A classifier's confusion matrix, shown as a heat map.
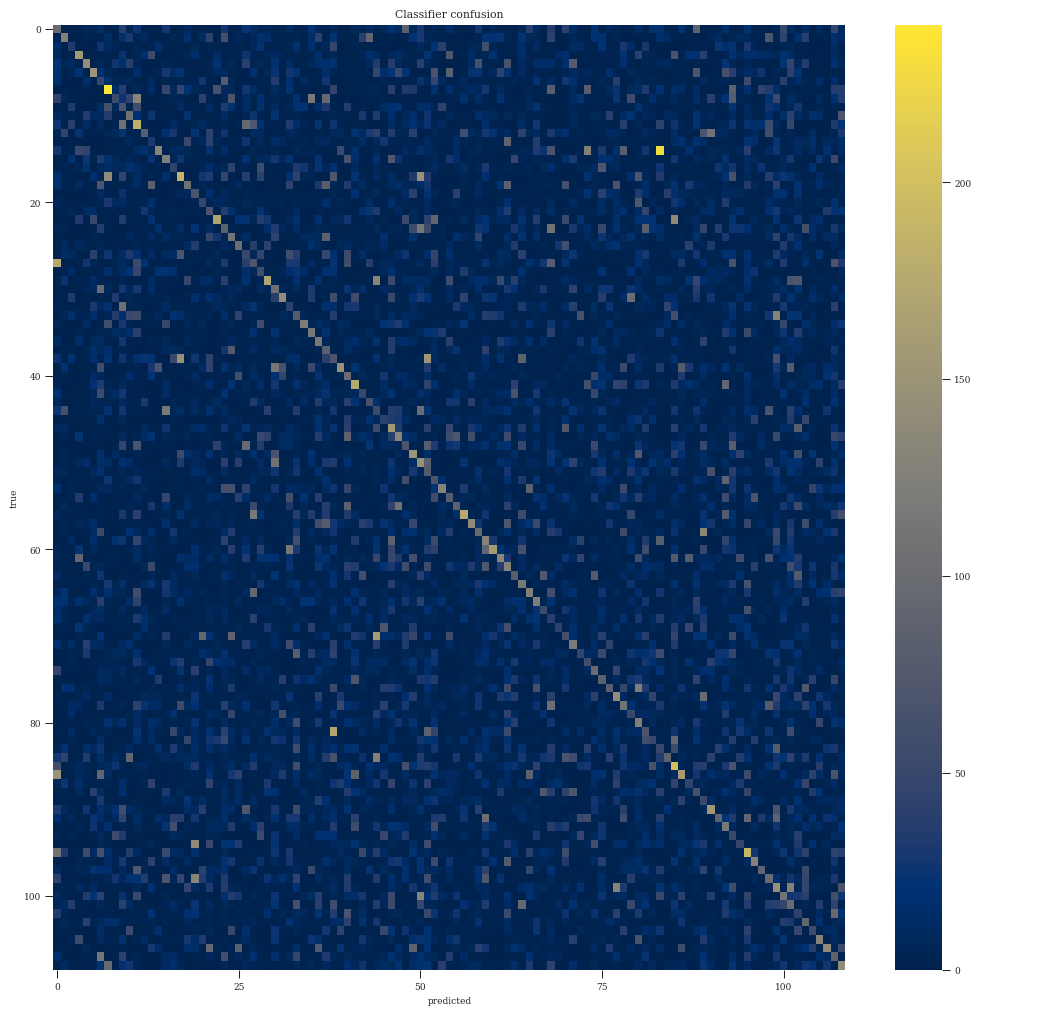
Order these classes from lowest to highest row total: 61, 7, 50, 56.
56, 50, 61, 7
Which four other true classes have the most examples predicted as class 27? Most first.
56, 65, 11, 55
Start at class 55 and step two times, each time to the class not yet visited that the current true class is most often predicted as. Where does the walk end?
40
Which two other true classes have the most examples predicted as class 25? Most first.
106, 40
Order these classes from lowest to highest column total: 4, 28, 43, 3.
43, 3, 4, 28
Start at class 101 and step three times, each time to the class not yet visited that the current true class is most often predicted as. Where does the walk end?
0
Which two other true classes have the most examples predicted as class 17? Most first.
38, 26
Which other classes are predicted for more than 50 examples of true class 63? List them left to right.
42, 67, 74, 102
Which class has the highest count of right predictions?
7
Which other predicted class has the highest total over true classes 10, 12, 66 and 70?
44
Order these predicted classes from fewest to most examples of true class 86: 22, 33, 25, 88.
22, 33, 88, 25
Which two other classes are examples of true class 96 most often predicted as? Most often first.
62, 52
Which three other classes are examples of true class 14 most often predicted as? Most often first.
83, 73, 78
